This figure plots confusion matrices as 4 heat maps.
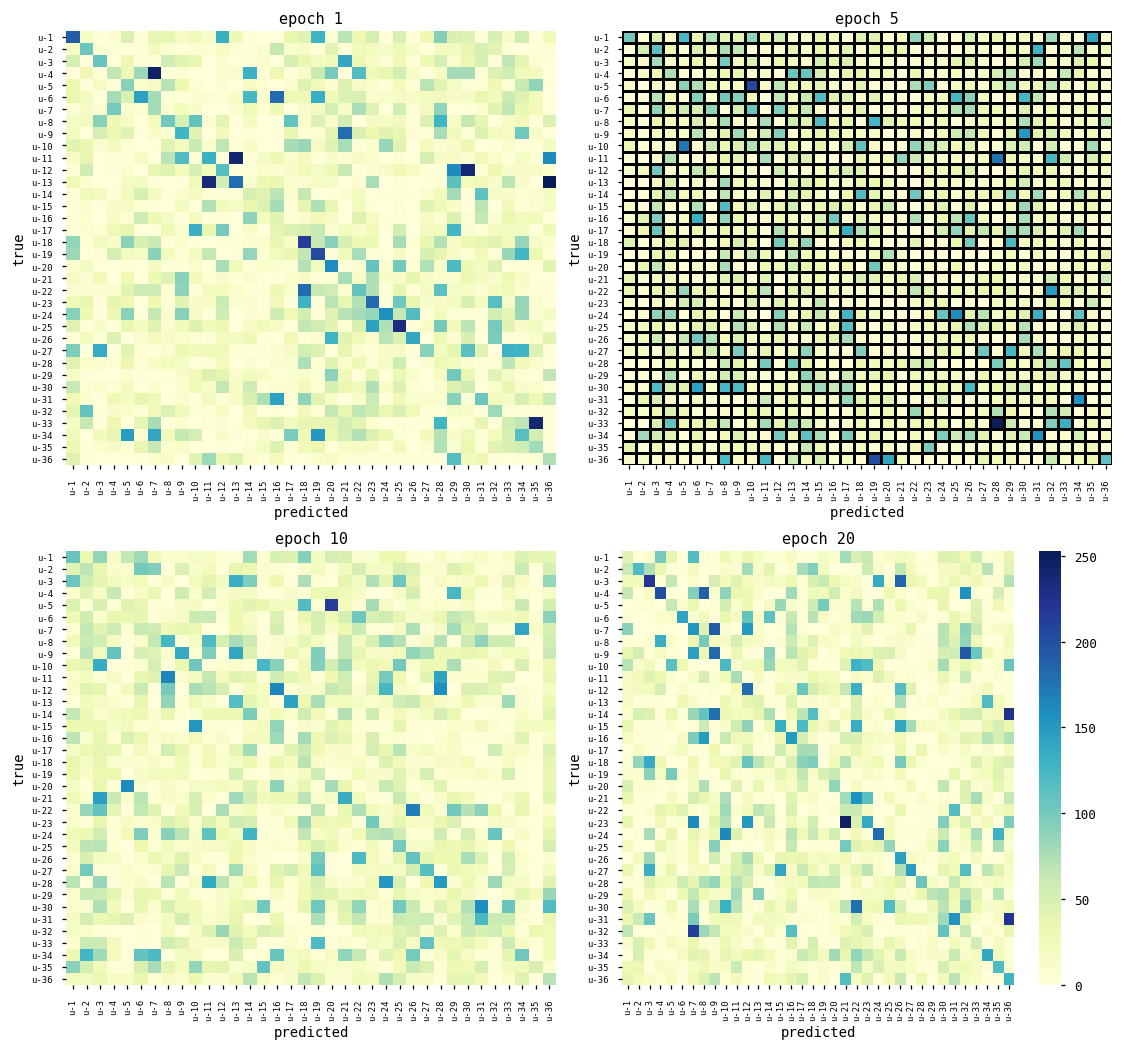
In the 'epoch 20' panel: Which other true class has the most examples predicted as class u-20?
u-34
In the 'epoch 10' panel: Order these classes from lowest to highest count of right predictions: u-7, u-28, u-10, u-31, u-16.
u-7, u-16, u-10, u-31, u-28
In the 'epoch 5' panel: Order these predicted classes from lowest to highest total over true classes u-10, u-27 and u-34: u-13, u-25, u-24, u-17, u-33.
u-33, u-13, u-25, u-17, u-24
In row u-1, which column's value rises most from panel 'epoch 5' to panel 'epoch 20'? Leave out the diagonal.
u-4
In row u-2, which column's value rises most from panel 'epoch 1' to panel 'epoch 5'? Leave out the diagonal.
u-3
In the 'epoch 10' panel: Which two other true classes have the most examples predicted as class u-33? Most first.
u-30, u-13
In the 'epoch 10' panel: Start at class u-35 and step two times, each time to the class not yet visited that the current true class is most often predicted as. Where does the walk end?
u-10
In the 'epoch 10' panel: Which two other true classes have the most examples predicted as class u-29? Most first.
u-4, u-22
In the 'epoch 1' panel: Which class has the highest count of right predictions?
u-25
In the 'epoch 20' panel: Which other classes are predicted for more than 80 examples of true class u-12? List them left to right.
u-17, u-22, u-26
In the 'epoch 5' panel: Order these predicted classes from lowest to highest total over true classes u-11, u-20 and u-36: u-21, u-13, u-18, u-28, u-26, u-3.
u-26, u-18, u-3, u-21, u-13, u-28
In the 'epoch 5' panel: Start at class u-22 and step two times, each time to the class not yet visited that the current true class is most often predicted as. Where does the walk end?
u-28
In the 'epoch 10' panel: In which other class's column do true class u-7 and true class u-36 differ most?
u-34
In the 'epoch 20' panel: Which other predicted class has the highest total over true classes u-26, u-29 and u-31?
u-36
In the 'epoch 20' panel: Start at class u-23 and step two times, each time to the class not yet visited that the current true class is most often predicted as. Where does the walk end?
u-22
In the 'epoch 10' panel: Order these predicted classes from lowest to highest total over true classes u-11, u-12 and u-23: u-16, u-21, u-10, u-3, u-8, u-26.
u-26, u-3, u-10, u-21, u-16, u-8
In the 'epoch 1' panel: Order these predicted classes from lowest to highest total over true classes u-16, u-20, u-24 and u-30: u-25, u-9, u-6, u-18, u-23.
u-6, u-9, u-18, u-25, u-23
